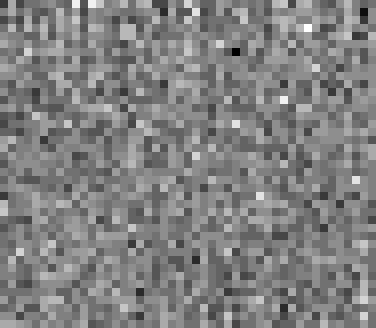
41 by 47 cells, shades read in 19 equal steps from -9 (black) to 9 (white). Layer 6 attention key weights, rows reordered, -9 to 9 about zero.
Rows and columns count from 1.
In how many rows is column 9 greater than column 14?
20
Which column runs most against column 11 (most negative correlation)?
25
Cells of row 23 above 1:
8
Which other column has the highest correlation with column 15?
5
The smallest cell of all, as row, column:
7, 30
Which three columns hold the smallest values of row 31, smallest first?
17, 23, 19
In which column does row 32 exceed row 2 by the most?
46
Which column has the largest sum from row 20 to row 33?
33
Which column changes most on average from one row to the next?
36
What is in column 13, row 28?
-4
